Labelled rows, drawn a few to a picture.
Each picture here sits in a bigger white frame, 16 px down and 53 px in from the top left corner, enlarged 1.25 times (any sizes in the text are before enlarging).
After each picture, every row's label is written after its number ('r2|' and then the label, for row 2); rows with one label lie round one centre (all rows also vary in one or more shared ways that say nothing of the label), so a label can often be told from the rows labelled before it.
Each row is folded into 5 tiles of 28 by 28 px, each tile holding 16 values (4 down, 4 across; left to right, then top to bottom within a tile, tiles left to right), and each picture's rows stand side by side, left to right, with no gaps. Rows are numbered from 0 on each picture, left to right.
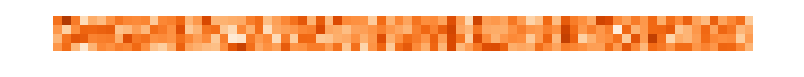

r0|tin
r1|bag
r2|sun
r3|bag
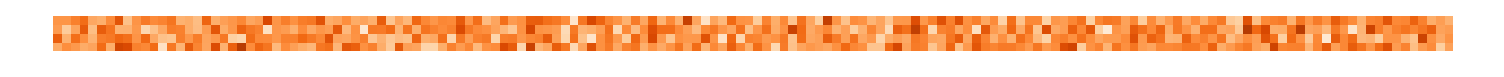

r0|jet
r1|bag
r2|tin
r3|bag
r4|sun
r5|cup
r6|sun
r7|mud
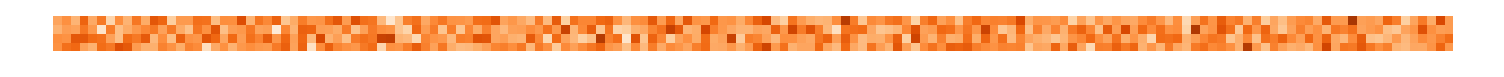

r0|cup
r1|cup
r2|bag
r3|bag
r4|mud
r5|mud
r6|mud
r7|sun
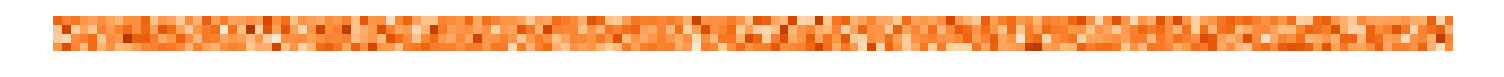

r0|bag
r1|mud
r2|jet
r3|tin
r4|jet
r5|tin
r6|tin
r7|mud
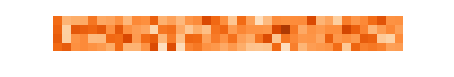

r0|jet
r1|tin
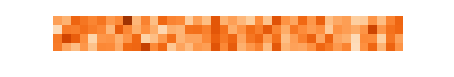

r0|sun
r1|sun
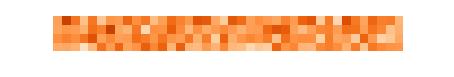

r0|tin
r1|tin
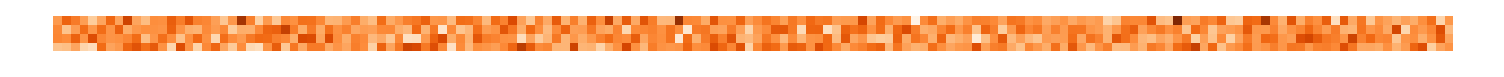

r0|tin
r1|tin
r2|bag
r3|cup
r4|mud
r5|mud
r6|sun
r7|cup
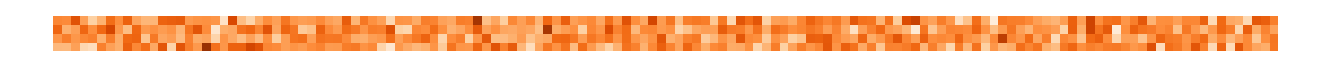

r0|tin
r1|mud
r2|sun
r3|sun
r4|jet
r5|sun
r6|jet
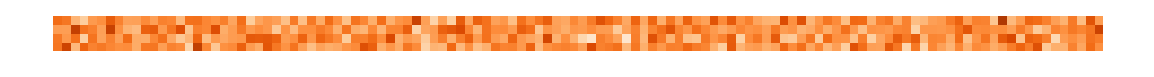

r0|mud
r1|cup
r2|tin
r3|bag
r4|cup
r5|sun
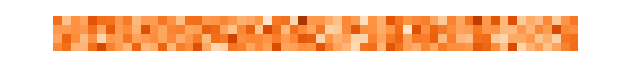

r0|mud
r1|sun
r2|sun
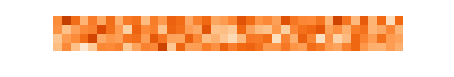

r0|tin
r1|bag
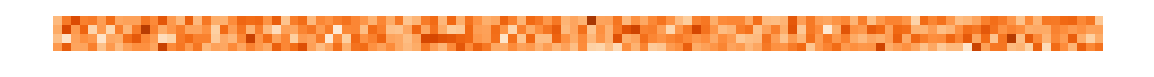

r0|bag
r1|cup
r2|cup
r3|tin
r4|mud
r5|tin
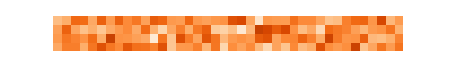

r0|cup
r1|tin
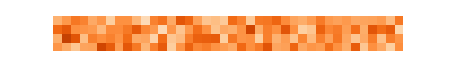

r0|cup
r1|mud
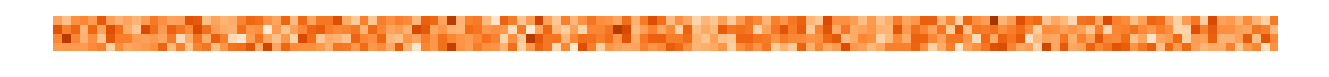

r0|mud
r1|bag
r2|cup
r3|sun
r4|sun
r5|jet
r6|mud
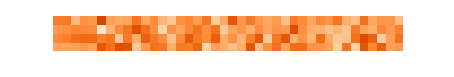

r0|cup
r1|jet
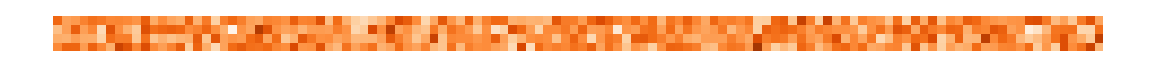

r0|mud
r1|sun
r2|jet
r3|bag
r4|sun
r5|jet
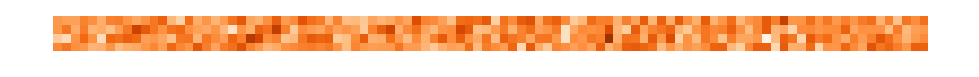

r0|bag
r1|sun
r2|tin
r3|cup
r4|bag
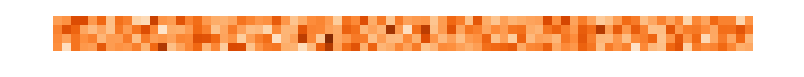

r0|cup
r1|bag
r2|sun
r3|mud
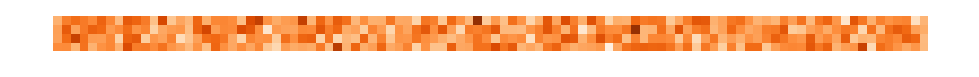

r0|sun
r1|bag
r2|sun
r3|tin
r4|cup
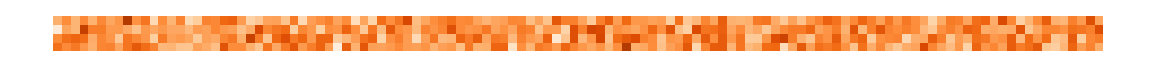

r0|sun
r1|jet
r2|jet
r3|cup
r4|tin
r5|sun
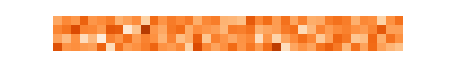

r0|mud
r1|mud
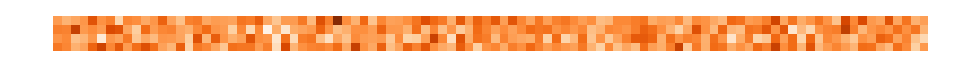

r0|mud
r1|bag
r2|bag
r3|jet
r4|bag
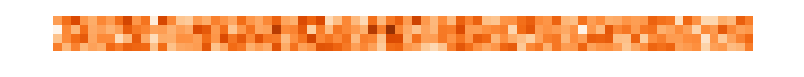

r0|sun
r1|sun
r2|tin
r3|sun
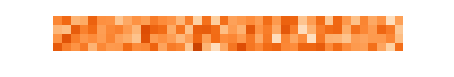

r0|mud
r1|mud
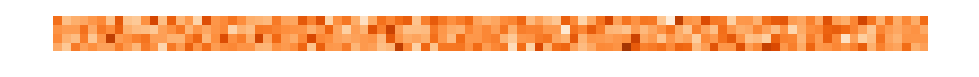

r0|jet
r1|sun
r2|jet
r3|cup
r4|bag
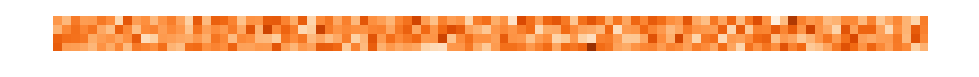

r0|sun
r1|mud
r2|tin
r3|bag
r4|mud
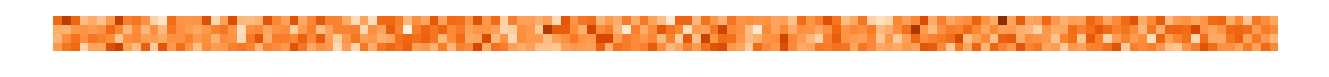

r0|tin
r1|jet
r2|sun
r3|cup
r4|sun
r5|sun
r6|bag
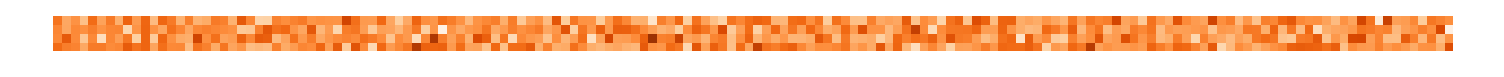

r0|mud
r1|tin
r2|bag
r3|jet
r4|mud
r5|sun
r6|sun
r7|bag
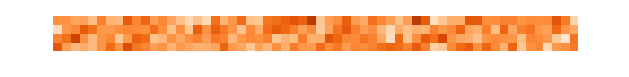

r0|sun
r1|tin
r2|tin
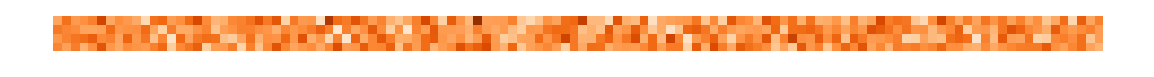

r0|cup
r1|cup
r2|sun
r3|jet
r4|tin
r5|bag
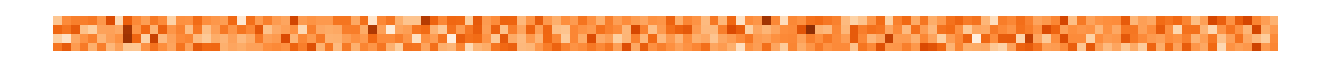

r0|bag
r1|jet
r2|bag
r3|mud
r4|tin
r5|bag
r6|tin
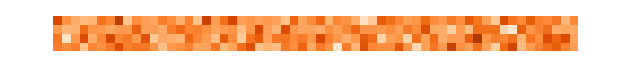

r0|jet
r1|jet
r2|cup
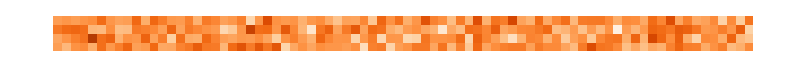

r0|cup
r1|mud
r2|bag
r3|bag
